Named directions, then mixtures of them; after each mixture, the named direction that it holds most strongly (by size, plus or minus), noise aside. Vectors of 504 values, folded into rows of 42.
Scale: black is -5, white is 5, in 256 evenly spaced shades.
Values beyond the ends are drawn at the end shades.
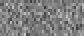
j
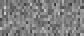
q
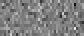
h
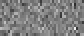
h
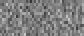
j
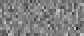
j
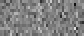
h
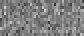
q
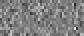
h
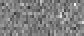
h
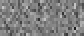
h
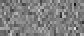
h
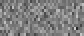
j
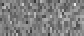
h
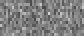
j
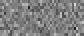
h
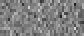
h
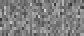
q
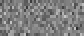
j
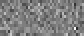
h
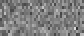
q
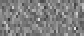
h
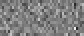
h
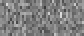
j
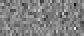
h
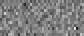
q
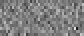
j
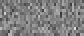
q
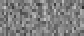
q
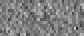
j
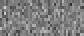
q
